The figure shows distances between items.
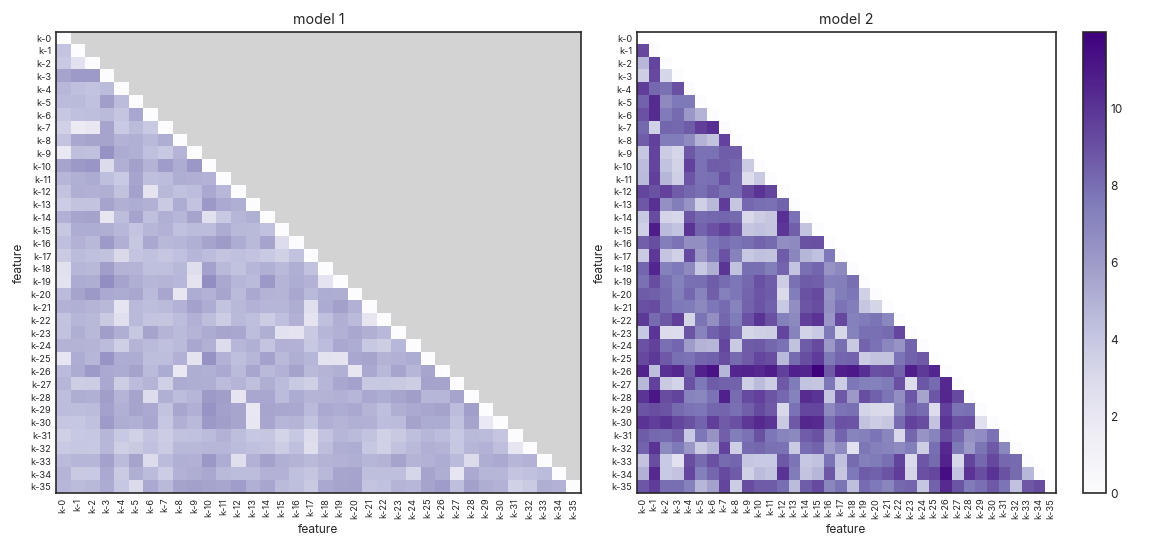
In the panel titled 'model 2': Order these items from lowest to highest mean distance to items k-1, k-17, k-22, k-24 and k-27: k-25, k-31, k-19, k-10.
k-31, k-10, k-19, k-25
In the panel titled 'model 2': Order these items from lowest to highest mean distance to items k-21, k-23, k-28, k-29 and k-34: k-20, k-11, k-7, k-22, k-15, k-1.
k-20, k-11, k-15, k-22, k-7, k-1
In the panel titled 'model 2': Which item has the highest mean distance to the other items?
k-26
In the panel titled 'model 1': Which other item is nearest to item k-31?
k-32
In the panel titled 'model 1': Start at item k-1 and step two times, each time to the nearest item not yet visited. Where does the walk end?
k-2
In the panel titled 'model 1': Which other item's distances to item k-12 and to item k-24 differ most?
k-28
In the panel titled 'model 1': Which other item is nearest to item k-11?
k-24
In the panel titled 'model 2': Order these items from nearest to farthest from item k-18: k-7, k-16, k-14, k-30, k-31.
k-16, k-31, k-14, k-30, k-7
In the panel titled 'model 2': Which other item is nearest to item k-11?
k-9
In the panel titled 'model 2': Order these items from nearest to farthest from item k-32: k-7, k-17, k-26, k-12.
k-17, k-12, k-7, k-26
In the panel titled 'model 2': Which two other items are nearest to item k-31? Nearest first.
k-22, k-4
